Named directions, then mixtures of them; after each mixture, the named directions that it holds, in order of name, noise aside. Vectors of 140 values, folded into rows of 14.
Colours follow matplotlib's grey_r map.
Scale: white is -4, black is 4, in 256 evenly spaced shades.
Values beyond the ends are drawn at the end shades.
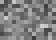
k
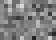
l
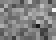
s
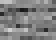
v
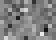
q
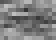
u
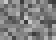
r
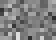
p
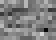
q, v.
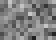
k, l, p.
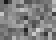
k, r, v.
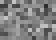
k.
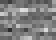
v.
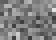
p, s, u.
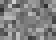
k, p.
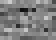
v.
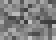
r, u.
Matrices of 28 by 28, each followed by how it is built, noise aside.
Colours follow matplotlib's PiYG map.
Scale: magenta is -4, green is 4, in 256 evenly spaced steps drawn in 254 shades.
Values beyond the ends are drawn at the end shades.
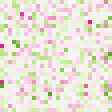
repeating rows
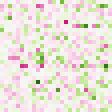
low rank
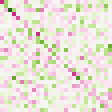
diagonal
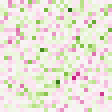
Hankel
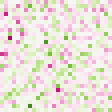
Hankel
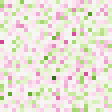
Hankel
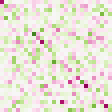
diagonal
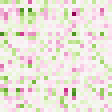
low rank
